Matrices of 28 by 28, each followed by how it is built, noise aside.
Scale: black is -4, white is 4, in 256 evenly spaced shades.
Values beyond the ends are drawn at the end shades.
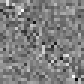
banded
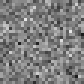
noise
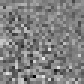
lower triangular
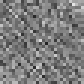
Toeplitz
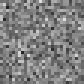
noise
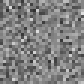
noise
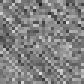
Toeplitz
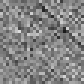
Toeplitz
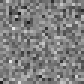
noise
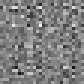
low rank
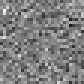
blocks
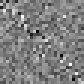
banded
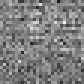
blocks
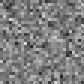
noise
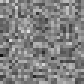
blocks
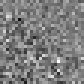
lower triangular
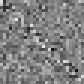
banded
